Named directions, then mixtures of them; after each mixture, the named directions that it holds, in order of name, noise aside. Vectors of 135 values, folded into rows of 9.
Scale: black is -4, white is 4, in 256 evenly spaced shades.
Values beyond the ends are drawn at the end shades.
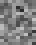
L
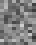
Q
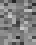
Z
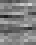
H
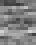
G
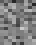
Z.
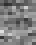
G, L.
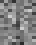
Z.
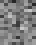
Z.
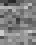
G, H, Z.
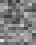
G, H, Q.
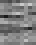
H.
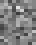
L.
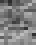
G, H, Q.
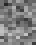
G, L.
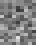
L, Q.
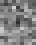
G, L, Z.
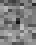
G, Q, Z.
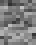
G, Q.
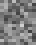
Q.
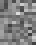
H, L, Q.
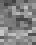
G, H, L.
